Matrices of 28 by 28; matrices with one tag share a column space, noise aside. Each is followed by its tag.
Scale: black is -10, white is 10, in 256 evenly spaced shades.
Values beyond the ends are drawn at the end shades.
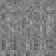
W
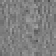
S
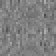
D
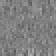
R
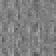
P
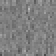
R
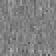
R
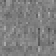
D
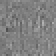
W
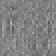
W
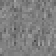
D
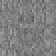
S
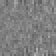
R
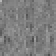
P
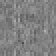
S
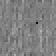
P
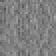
S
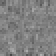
R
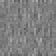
P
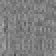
W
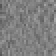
S
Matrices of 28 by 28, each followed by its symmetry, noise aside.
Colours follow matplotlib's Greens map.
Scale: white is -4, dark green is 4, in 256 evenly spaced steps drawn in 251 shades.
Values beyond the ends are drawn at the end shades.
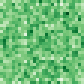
mirrored top to bottom.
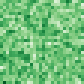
antisymmetric.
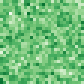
symmetric across the other diagonal.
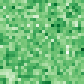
symmetric across the other diagonal.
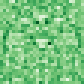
mirrored left to right.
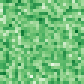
antisymmetric.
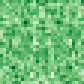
mirrored left to right.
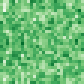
mirrored top to bottom.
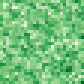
symmetric.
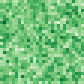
symmetric across the other diagonal.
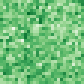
antisymmetric.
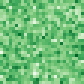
antisymmetric.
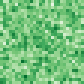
symmetric across the other diagonal.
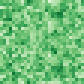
mirrored top to bottom.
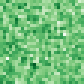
antisymmetric.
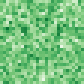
mirrored left to right.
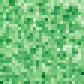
symmetric across the other diagonal.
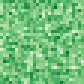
antisymmetric.
